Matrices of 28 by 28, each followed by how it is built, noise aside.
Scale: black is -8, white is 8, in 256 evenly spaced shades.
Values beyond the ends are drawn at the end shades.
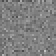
uneven rows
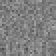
blocks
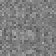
blocks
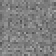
blocks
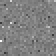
sparse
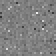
sparse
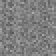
repeating rows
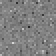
sparse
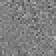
upper triangular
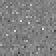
sparse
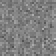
blocks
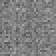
blocks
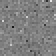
sparse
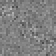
block diagonal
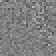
upper triangular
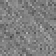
Toeplitz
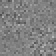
block diagonal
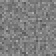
repeating rows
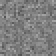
blocks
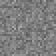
repeating rows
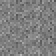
repeating rows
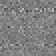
uneven rows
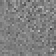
upper triangular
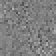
block diagonal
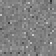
sparse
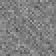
Toeplitz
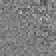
upper triangular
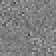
block diagonal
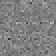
uneven rows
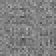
blocks
